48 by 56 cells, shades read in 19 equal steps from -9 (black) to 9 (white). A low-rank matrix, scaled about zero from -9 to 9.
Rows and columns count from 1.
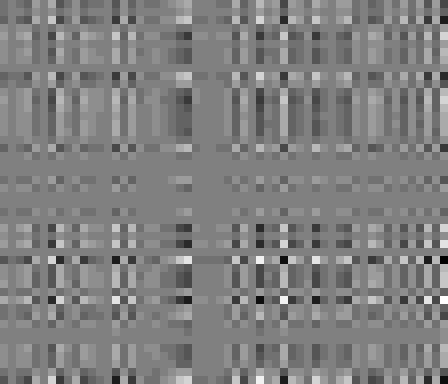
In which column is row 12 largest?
56
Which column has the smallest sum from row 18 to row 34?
33
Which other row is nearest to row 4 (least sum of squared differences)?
30
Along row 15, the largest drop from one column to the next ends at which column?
37
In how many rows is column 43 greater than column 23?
21
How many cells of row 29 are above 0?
24
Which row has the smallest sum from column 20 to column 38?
38
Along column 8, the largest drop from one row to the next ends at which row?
39
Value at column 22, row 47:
1
